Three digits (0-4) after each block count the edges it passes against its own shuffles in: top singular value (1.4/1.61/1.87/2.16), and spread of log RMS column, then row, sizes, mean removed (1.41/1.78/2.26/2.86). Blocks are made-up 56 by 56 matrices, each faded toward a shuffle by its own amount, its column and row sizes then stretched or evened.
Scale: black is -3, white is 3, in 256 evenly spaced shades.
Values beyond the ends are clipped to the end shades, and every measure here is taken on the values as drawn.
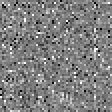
1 1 0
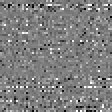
1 0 4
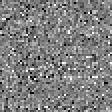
1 0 1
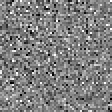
0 1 0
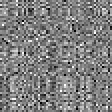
4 1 0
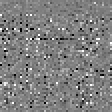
1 2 3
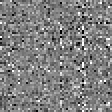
2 3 2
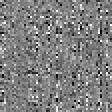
2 4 1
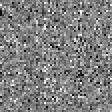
0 2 1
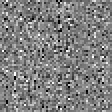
1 3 0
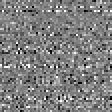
3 0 4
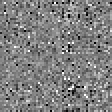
1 2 2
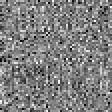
3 1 0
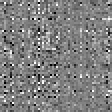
1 4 3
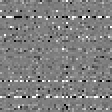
4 0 4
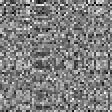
4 0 2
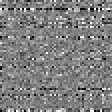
4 1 4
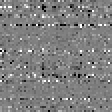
1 1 4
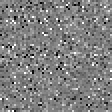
0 0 2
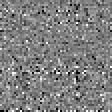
2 1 2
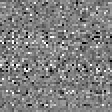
1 1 3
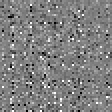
1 3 2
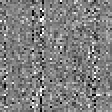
1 4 1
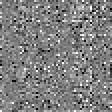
2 3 1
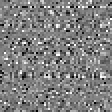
4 0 3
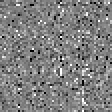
2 2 1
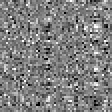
3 3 1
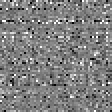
2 0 4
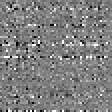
1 2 4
